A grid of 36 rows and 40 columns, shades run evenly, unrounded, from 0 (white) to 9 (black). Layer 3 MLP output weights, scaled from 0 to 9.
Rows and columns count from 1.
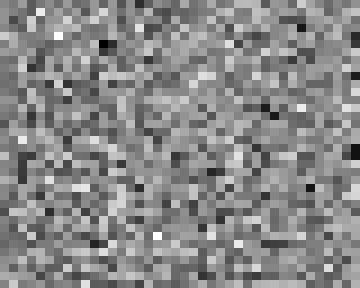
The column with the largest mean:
11
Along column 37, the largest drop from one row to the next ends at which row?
34
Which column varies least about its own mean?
36
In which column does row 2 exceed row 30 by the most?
18
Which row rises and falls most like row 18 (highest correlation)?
29
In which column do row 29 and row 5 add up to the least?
7
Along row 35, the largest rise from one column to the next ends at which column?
23
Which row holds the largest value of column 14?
21
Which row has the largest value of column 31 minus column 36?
15
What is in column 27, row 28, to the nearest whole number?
4
